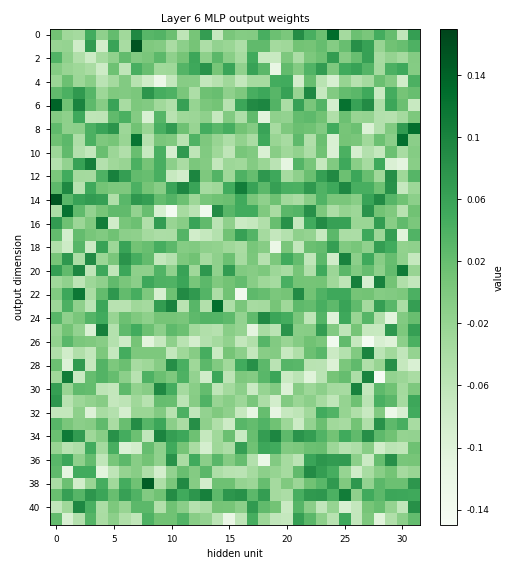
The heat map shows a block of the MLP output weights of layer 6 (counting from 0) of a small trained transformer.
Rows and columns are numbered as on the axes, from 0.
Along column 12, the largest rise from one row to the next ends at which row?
33
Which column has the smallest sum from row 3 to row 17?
10
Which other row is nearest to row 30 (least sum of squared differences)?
31
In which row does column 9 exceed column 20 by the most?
30
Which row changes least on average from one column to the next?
14
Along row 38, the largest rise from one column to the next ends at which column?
8
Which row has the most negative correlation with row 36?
24
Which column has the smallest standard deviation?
15
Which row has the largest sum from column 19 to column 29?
13
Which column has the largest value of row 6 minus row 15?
0
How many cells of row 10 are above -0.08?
28
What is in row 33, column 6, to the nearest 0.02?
0.02
